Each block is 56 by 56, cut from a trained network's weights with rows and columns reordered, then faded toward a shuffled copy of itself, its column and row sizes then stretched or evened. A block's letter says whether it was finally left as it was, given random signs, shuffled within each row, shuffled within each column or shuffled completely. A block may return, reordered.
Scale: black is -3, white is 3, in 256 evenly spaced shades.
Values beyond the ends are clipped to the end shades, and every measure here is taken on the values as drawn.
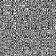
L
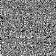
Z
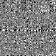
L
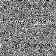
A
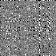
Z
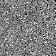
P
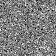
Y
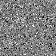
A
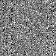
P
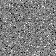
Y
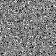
A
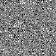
Z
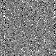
P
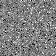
Y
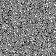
Y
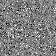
A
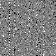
P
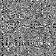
L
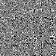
Z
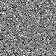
A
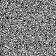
Y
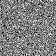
Y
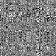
L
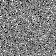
Y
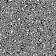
Y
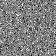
Y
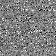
A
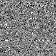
A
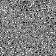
A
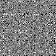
Z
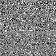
A
